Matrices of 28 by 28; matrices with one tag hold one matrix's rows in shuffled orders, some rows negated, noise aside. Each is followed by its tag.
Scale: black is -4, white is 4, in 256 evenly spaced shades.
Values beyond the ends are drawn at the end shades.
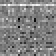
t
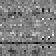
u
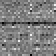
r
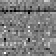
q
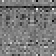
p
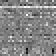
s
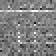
t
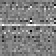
r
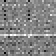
q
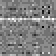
u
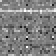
s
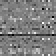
u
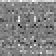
t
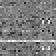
u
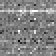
t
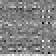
u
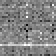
s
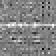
u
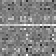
s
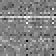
s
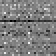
q
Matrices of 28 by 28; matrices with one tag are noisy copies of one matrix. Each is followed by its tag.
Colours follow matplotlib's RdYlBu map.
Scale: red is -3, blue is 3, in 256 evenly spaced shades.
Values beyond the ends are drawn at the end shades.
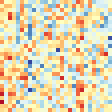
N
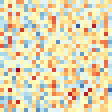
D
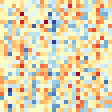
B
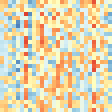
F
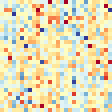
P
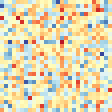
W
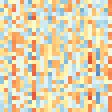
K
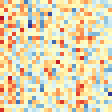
N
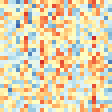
F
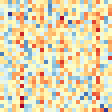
W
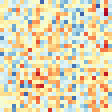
P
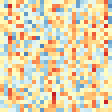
D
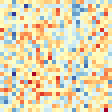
P
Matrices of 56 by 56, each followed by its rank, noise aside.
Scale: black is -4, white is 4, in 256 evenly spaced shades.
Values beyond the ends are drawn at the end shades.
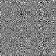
five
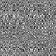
five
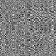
five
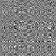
five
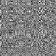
five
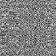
seven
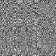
six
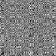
four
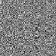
seven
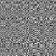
four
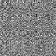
seven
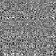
five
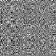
seven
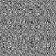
seven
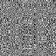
six
